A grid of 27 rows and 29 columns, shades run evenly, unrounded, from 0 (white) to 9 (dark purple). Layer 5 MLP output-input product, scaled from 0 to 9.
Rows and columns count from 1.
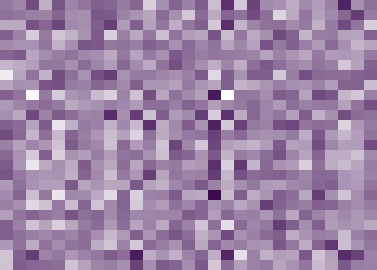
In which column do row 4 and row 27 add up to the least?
6
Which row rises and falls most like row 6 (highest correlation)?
14
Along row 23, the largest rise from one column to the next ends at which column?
19
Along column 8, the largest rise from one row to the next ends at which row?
22
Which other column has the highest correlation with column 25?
17
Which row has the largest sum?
12
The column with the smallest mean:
3
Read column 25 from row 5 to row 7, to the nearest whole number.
4 5 5
